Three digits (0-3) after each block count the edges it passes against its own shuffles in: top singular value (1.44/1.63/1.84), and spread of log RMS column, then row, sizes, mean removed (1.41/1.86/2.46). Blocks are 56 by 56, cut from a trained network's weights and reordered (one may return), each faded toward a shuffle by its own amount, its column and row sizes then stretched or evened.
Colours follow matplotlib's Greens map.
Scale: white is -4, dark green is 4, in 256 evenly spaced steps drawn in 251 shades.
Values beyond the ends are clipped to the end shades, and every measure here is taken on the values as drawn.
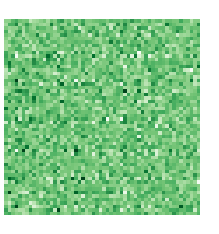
0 1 2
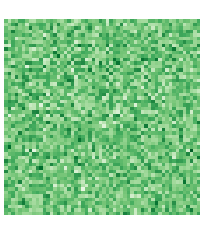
2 0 1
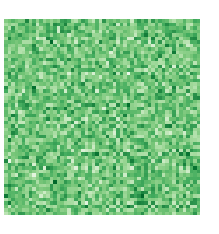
3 0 1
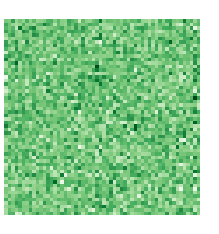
0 1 0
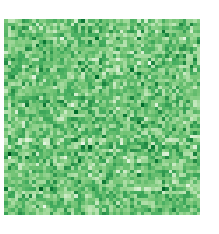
1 0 1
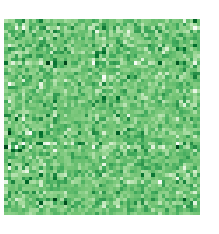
0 2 2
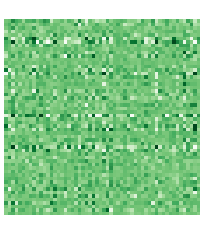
3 2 3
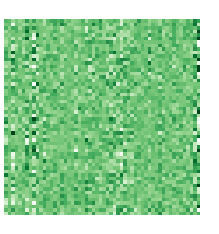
2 3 0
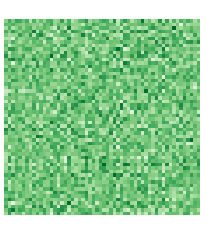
3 2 1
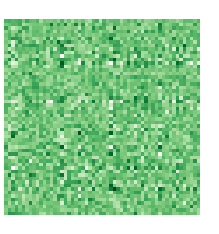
3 2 2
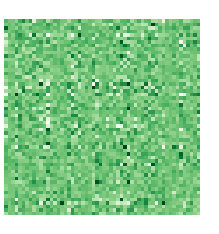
1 3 2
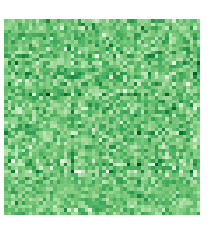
2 0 2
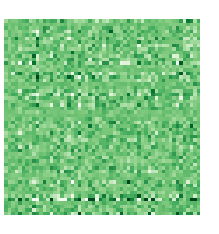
1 2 3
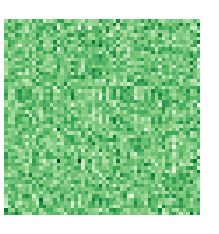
3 2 0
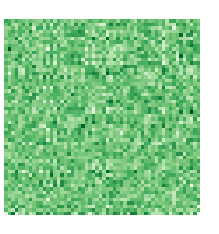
3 1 2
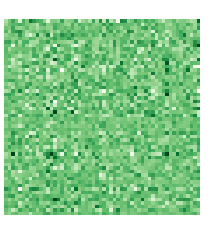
0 2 2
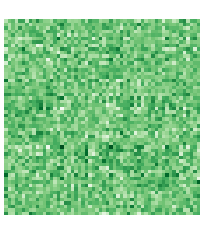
2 1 2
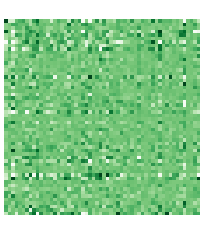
0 3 3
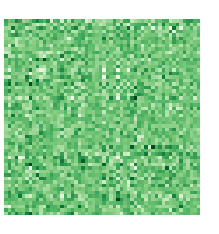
2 2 2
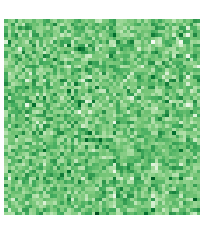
2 1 1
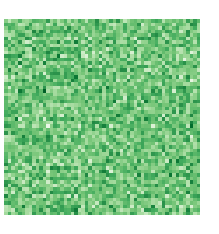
3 0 1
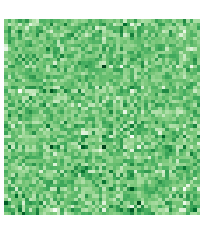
2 1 2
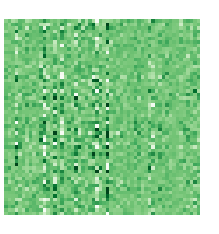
1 3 1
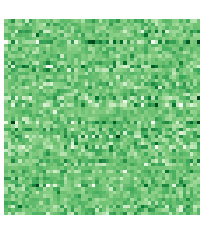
1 0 3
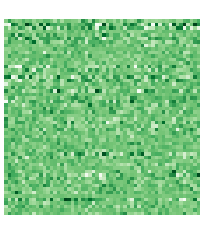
0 0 3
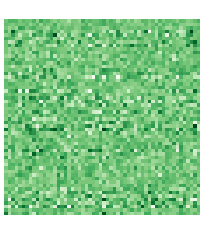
0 0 3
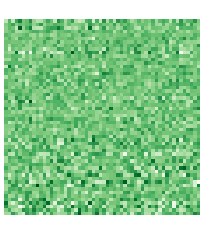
2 0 3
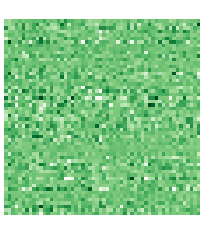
0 1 3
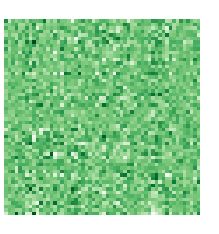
1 2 2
